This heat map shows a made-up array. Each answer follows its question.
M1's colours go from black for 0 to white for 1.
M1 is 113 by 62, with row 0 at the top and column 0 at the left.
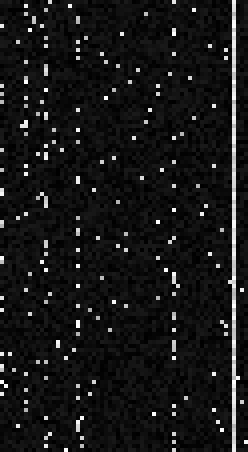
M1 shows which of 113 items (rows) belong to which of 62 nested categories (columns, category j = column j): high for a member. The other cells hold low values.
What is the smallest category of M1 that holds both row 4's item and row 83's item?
19
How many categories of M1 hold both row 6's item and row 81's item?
1
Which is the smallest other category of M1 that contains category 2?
0
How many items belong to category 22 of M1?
2
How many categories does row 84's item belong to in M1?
1
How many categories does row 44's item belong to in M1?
3
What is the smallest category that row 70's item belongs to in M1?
57
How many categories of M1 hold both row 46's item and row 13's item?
2
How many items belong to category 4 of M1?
3
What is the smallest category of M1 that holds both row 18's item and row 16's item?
11
